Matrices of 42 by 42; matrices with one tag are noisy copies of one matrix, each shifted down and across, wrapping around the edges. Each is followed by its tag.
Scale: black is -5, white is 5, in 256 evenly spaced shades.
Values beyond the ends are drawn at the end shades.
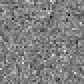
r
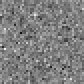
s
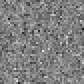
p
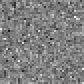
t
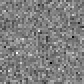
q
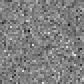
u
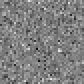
s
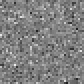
q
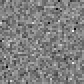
u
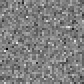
u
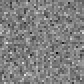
t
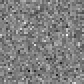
r
